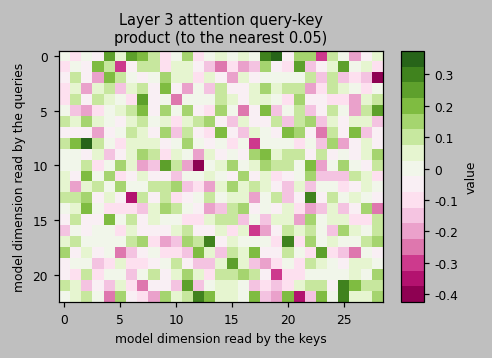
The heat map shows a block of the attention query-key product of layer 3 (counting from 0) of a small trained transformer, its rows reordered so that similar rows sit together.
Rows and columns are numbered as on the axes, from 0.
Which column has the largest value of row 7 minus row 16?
17
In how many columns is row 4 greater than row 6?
13
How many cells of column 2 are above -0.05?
13
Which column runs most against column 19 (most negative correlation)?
23
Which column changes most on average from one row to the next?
22
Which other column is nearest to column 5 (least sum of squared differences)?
14
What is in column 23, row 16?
0
